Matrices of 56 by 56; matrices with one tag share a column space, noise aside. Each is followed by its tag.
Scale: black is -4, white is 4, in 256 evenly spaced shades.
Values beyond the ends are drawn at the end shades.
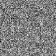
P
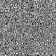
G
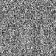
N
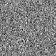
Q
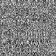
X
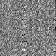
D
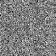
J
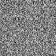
J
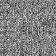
P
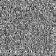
N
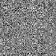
G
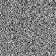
J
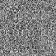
N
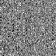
Q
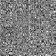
D
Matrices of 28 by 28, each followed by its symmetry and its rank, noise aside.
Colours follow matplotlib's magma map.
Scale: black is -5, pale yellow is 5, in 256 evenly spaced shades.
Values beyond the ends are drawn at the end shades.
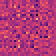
no symmetry, rank three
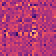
symmetric, rank three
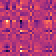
no symmetry, rank two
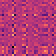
no symmetry, rank one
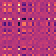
symmetric, rank one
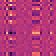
no symmetry, rank one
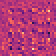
antisymmetric, rank two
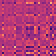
no symmetry, rank two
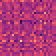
no symmetry, rank three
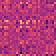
no symmetry, rank two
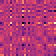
no symmetry, rank two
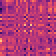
no symmetry, rank three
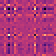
symmetric, rank one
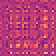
symmetric, rank two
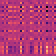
no symmetry, rank one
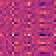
no symmetry, rank one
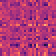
no symmetry, rank two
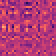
antisymmetric, rank two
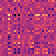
no symmetry, rank two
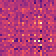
no symmetry, rank three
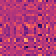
antisymmetric, rank two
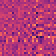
no symmetry, rank two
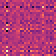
no symmetry, rank two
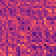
symmetric, rank three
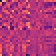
no symmetry, rank three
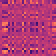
no symmetry, rank one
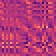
antisymmetric, rank two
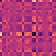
symmetric, rank one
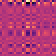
no symmetry, rank one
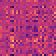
no symmetry, rank three
